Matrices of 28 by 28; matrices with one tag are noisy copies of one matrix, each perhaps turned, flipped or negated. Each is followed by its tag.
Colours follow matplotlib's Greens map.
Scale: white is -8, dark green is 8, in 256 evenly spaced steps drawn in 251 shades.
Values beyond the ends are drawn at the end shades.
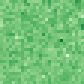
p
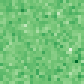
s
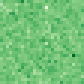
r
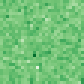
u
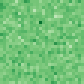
p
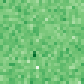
u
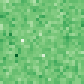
p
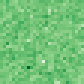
p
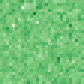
s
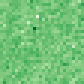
u
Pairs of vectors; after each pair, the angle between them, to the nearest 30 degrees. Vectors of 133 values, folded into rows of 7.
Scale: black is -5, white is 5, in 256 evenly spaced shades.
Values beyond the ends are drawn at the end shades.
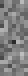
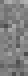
90 degrees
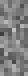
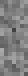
150 degrees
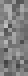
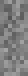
150 degrees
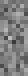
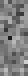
120 degrees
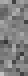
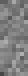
150 degrees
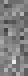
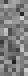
150 degrees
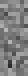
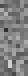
150 degrees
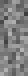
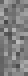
120 degrees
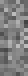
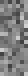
120 degrees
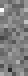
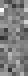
30 degrees
